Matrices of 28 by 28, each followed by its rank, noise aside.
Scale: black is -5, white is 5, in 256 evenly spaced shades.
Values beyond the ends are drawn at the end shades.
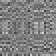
three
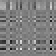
one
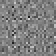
four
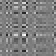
one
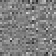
four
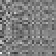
three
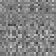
three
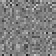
four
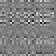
two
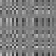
one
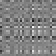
one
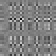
one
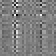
one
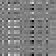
one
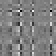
one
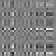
one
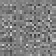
four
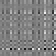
one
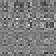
three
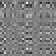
two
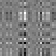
one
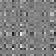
two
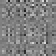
three
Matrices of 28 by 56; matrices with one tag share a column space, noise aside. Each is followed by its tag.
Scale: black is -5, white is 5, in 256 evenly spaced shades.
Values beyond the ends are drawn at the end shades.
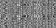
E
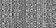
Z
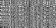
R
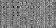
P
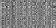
P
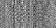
R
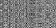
Z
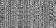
R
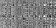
E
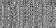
R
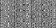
Z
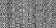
Z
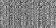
P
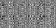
E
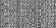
Z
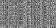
P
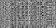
P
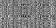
E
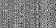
Z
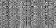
P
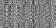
R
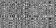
E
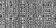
E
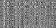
P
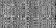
E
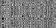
E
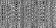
R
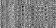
R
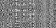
Z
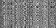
P
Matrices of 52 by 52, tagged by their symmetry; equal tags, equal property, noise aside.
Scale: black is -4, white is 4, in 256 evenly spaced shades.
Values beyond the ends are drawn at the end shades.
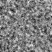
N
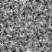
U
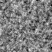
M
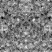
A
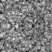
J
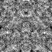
A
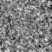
N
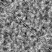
U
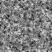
N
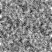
U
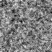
M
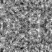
J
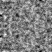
J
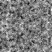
J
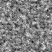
U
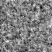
N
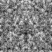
A
